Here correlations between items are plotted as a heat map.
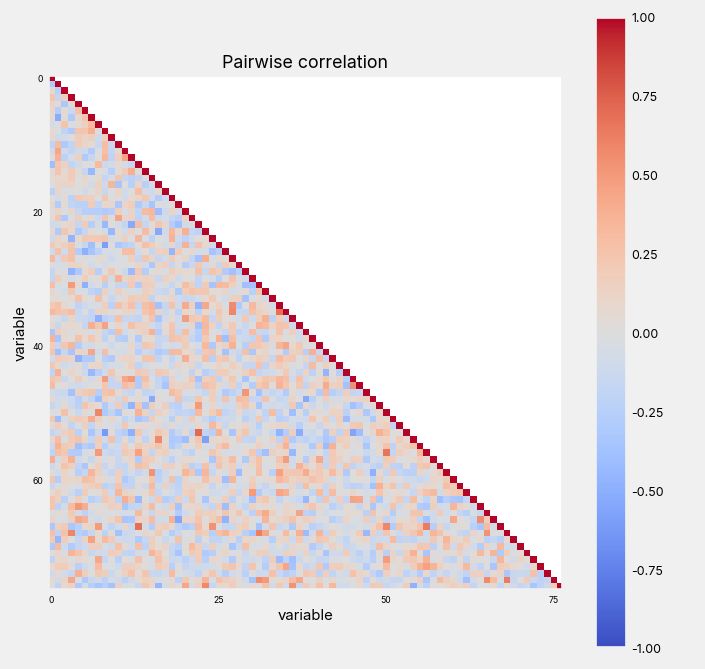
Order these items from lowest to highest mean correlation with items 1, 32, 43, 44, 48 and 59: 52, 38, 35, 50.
50, 38, 52, 35
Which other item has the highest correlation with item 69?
6
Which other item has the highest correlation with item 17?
13
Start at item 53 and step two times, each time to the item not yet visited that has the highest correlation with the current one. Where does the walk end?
49
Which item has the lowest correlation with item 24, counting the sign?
3
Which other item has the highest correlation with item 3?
68
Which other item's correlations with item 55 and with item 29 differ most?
47
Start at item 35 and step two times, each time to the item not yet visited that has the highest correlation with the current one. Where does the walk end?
27
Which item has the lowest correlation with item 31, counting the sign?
5
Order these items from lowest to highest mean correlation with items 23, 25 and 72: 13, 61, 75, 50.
61, 13, 75, 50
